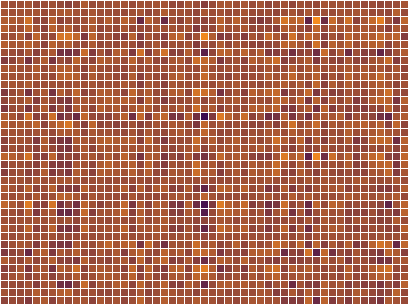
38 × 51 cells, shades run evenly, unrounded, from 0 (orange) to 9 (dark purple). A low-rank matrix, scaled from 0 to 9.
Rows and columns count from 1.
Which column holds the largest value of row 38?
40
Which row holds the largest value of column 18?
3
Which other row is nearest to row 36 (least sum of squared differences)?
27
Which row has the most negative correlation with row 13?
37
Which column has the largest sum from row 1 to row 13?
18
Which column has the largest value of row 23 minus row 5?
26
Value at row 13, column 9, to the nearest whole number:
6
